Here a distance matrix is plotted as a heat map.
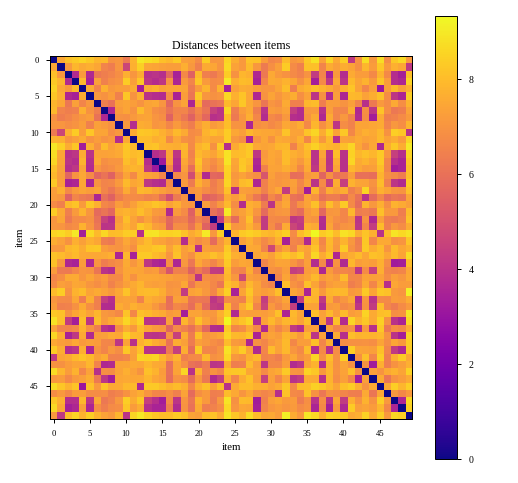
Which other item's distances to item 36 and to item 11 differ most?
27
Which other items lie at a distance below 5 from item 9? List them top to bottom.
11, 27, 39
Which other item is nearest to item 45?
4
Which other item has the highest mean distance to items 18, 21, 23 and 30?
24
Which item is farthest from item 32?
49
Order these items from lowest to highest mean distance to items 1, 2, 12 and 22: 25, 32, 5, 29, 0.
29, 5, 25, 32, 0
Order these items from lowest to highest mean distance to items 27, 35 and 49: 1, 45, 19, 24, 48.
1, 19, 48, 45, 24
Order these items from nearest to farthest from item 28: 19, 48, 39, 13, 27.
48, 13, 19, 39, 27
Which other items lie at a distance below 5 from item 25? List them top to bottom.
18, 32, 35
